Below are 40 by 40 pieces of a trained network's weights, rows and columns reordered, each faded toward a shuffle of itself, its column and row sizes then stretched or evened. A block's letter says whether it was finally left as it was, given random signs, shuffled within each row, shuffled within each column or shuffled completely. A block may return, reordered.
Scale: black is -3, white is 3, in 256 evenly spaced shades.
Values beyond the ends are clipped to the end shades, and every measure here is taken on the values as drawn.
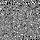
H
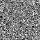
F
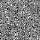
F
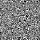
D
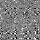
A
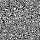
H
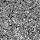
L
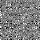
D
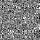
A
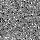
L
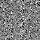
F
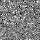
H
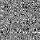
A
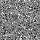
F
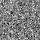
L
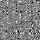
D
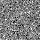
L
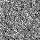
L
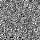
H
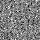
L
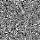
D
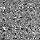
D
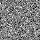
L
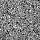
L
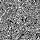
L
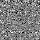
H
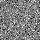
L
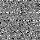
H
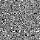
D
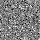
L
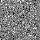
F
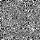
D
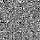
A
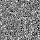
F
